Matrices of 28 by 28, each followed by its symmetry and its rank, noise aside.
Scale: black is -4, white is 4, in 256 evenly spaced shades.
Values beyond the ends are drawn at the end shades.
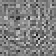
symmetric, rank four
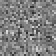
antisymmetric, rank six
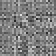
antisymmetric, rank four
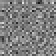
symmetric, rank three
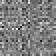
no symmetry, rank four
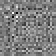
symmetric, rank three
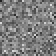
symmetric, rank six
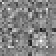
symmetric, rank four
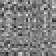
antisymmetric, rank four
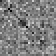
symmetric, rank six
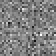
antisymmetric, rank six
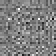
no symmetry, rank four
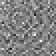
symmetric, rank six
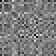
symmetric, rank three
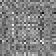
no symmetry, rank four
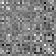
symmetric, rank three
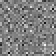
symmetric, rank four
